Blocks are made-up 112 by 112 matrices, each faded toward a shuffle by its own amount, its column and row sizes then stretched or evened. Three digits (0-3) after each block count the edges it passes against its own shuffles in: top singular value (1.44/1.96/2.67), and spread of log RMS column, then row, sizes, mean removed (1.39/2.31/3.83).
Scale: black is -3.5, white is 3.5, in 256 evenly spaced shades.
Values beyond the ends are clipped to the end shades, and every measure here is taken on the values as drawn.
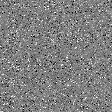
1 0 1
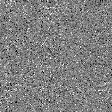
1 1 0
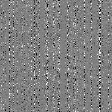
1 3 0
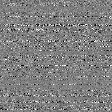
0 0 3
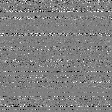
1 0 3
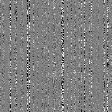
1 3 0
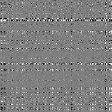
3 2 3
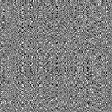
3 2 1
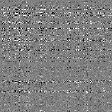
2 2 3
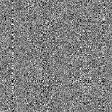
2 2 1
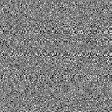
3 1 2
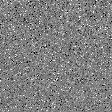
0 0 1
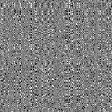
3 2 1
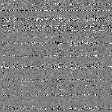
1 2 3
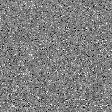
1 0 1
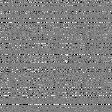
2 1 3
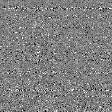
1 1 2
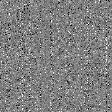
0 2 0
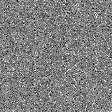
1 1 0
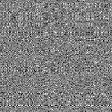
3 0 2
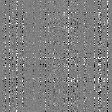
2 3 2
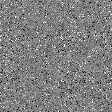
0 1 1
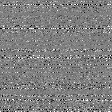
1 0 3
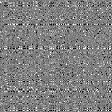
3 1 2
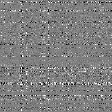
2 2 3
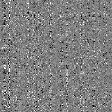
2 2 1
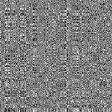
3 2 1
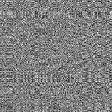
3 1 1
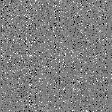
0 2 1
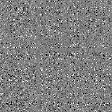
0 2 2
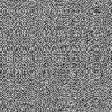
3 1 0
